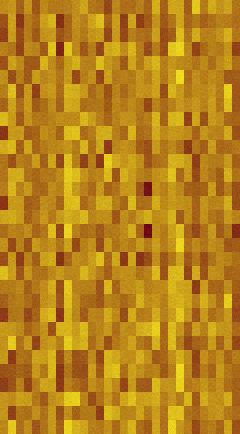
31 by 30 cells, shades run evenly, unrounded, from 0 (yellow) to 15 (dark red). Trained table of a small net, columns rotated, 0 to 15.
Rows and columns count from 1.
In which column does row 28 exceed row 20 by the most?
1
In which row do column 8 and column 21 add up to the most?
4
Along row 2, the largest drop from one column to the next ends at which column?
17
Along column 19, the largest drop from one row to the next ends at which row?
18
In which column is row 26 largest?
2
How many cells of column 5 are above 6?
25
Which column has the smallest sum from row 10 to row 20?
9
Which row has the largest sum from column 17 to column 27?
19
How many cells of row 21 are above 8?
8
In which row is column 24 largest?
11
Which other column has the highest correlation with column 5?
14
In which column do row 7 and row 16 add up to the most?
5
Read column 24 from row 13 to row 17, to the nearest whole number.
5 9 6 6 8
